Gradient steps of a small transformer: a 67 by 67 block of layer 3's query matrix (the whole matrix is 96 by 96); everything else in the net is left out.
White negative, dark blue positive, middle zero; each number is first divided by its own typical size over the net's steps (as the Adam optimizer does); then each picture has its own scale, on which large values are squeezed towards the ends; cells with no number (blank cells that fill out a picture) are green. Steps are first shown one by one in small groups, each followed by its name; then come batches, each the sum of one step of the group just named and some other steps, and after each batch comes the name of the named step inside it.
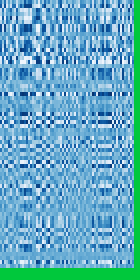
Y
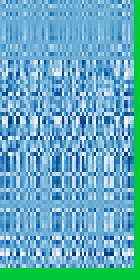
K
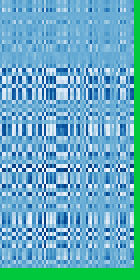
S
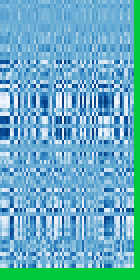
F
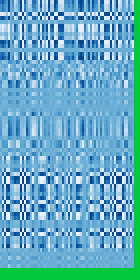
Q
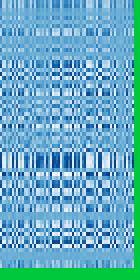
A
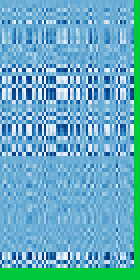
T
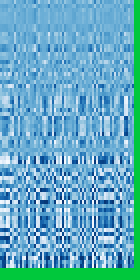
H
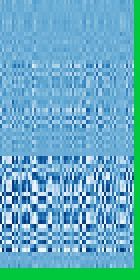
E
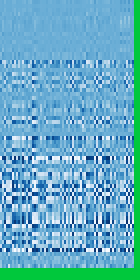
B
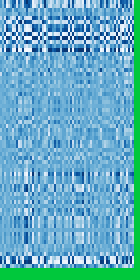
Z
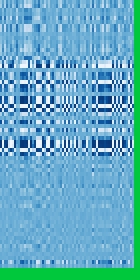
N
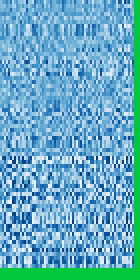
B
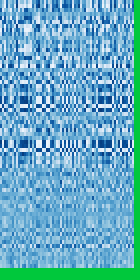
N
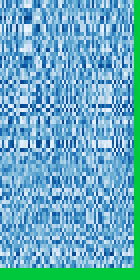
K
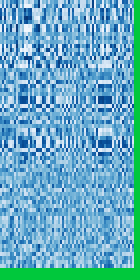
N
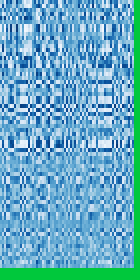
Q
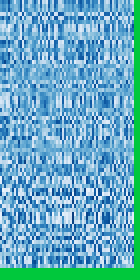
F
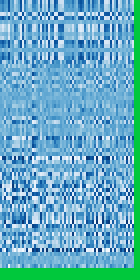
B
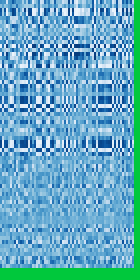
N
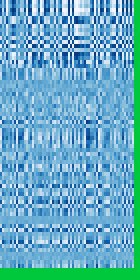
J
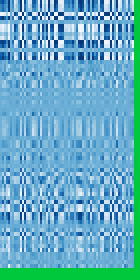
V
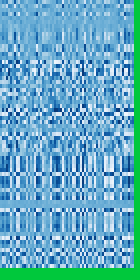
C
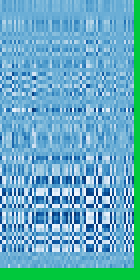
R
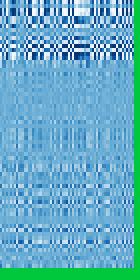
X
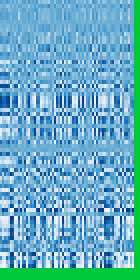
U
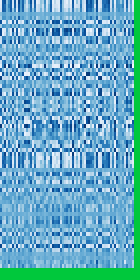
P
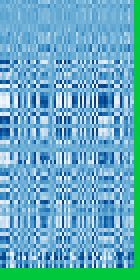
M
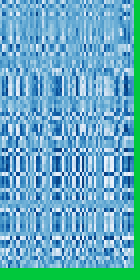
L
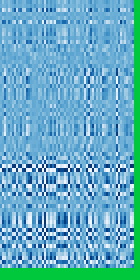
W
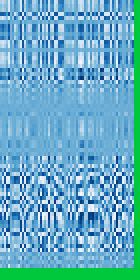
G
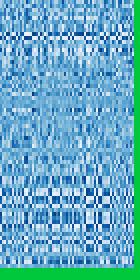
R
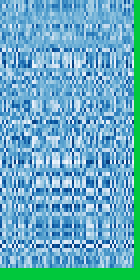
P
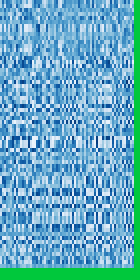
L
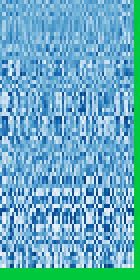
R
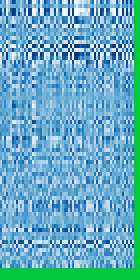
X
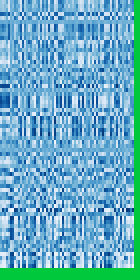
U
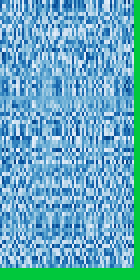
L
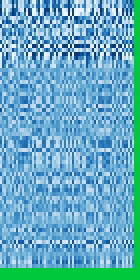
X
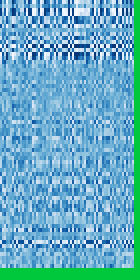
X
